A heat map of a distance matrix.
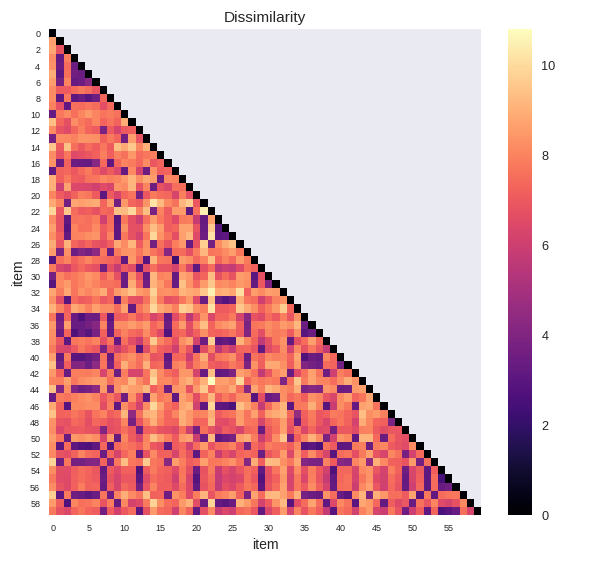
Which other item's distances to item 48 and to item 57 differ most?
34
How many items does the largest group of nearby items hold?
17
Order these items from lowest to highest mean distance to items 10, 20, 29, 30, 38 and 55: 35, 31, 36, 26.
31, 35, 26, 36
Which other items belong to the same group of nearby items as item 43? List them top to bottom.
32
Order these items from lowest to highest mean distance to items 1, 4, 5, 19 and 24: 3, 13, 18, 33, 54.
3, 33, 54, 18, 13
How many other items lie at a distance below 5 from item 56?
10
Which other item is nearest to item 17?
28
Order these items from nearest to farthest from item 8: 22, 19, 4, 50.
4, 19, 22, 50
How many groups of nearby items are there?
8
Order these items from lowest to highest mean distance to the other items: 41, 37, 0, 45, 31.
37, 41, 45, 31, 0
